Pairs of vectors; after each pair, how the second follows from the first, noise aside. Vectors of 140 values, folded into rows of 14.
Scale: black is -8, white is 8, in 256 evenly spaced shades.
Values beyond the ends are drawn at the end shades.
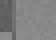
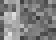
wrapped around, negated, scaled up.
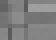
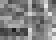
reversed, negated, scaled up.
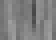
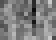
scaled up.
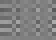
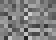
wrapped around, negated, scaled up.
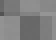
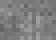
negated, partly zeroed.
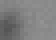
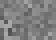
sign-scrambled.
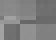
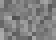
sign-scrambled.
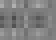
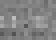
negated, partly zeroed.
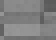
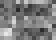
reversed, negated, scaled up.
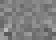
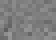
negated, shrunk.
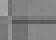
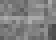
reversed, negated.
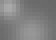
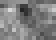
wrapped around, negated, scaled up.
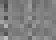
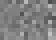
reversed, negated.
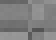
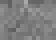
reversed, negated, partly zeroed.
